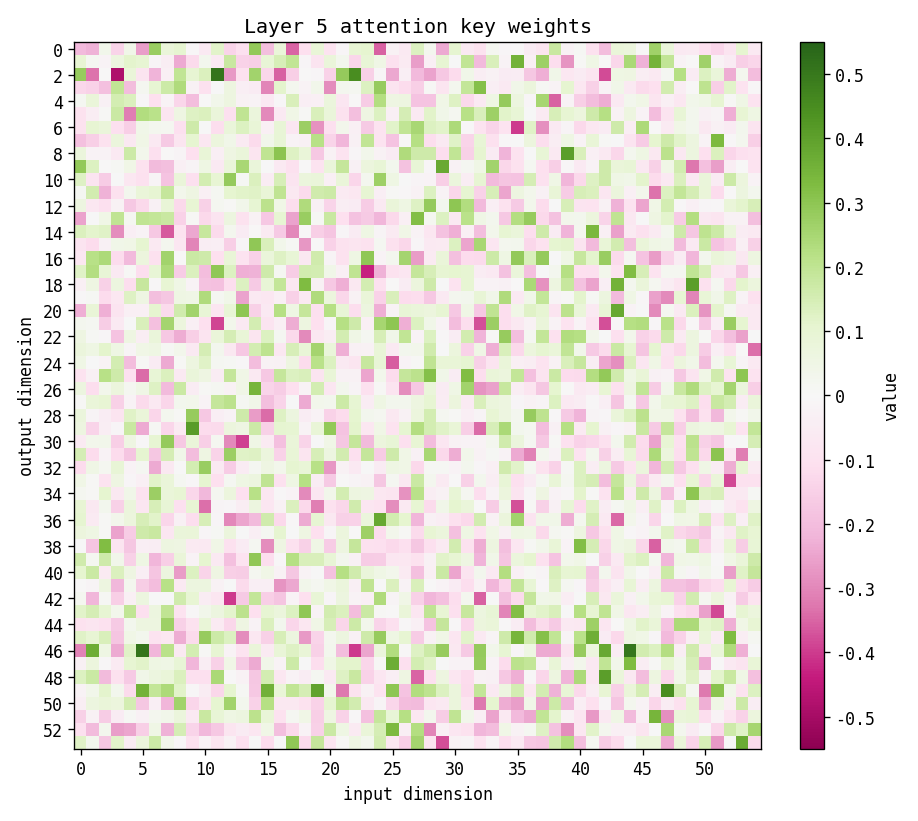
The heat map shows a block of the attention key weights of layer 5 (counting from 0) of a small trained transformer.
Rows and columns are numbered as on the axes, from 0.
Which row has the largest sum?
49
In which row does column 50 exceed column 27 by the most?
1
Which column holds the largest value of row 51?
46
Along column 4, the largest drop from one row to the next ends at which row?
5
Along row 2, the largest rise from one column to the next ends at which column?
4
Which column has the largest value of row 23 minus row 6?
19
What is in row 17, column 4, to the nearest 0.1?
0
